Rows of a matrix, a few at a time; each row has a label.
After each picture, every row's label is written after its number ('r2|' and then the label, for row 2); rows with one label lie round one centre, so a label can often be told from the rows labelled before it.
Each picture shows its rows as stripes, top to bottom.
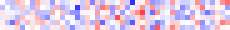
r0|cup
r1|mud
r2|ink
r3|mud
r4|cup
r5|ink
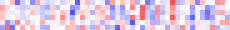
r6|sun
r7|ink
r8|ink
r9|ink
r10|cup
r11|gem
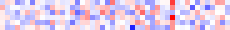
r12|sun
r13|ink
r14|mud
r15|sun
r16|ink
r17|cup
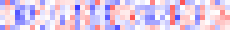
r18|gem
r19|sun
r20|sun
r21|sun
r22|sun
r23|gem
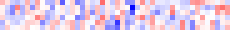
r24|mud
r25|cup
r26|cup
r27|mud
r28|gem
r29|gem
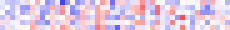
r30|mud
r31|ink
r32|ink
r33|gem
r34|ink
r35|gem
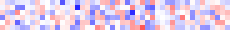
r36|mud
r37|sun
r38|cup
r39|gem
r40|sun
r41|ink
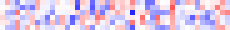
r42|sun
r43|sun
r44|cup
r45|ink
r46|ink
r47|cup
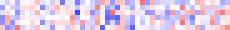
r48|mud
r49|gem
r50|sun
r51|gem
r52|gem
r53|cup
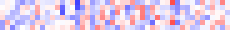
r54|sun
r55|mud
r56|mud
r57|ink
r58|sun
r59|gem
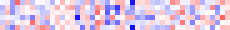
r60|cup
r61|gem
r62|gem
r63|sun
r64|gem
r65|cup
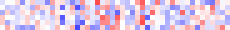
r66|ink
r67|mud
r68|gem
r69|mud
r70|mud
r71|sun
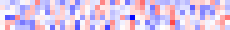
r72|mud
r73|ink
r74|ink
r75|cup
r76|sun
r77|sun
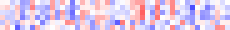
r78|ink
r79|ink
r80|ink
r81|ink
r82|gem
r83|sun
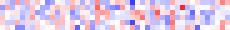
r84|cup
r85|gem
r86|ink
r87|ink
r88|cup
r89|sun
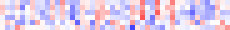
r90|ink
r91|ink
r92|ink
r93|ink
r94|sun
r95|cup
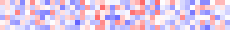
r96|ink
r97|mud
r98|ink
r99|gem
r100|mud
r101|ink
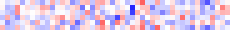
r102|ink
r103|cup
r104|cup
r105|gem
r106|mud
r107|ink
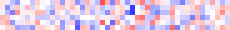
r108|mud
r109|cup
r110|cup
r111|ink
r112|mud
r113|sun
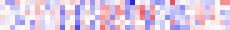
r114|cup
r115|mud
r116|mud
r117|mud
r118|sun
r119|mud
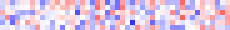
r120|gem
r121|gem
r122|sun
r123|gem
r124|cup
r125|mud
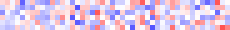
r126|ink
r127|sun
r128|gem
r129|ink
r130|mud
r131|cup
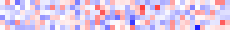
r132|sun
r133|ink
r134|mud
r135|gem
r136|cup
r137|sun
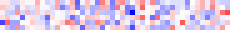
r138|mud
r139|mud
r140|cup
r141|ink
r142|gem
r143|cup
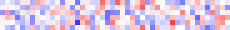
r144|mud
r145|ink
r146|gem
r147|sun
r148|sun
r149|ink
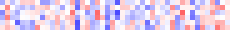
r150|gem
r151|sun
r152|gem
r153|gem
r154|sun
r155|sun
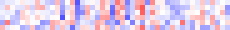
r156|mud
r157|mud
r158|mud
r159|mud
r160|gem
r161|ink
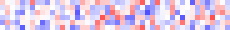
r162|ink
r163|sun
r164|sun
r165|mud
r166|gem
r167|ink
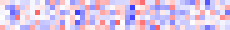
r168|ink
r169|cup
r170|mud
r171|cup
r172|mud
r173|ink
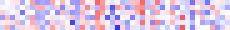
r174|ink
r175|mud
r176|ink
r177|gem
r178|ink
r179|gem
